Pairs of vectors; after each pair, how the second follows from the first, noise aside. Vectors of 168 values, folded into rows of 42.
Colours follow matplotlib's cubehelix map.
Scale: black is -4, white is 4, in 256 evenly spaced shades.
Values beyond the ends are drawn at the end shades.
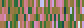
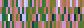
shuffled.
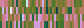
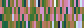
shuffled.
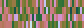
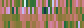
reversed, partly zeroed.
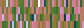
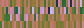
reversed, negated, partly zeroed.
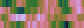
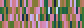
shuffled.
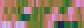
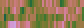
wrapped around, negated, shrunk.
